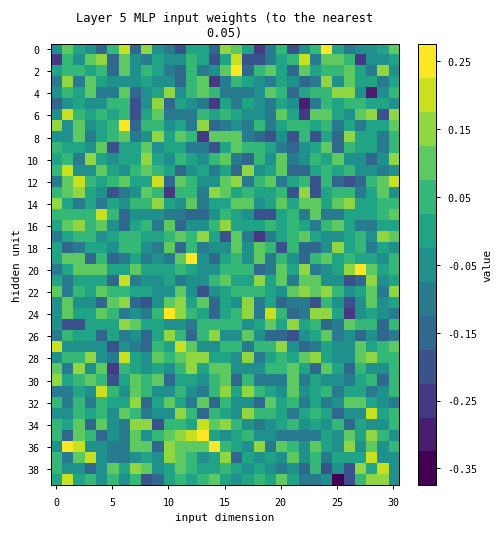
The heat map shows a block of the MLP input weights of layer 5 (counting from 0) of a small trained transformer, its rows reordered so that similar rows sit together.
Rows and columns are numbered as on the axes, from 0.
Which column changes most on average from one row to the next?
14
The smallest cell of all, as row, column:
39, 25
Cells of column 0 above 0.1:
4
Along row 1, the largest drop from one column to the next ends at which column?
17
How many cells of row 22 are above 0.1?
3
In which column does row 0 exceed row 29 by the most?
5
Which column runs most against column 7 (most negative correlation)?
24
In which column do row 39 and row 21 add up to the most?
28
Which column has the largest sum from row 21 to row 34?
11
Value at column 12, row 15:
-0.15
